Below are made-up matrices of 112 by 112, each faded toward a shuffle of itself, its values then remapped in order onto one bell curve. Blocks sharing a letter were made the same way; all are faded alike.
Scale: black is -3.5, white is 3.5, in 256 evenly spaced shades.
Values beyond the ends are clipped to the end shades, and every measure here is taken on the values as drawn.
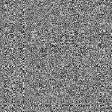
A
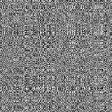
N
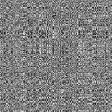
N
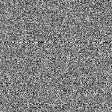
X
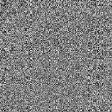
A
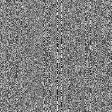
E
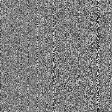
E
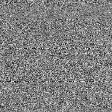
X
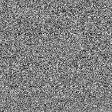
X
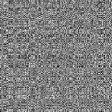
N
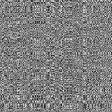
N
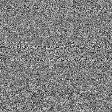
X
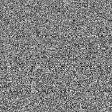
X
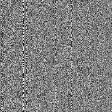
E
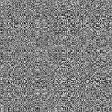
N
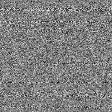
X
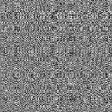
N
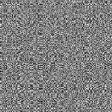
N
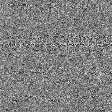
X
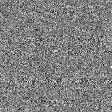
X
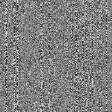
E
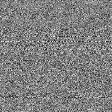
X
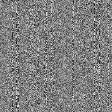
E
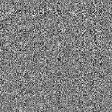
A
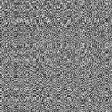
N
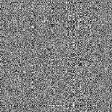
A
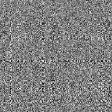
A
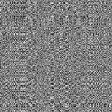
N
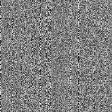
E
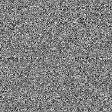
X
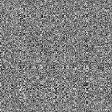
A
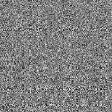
A
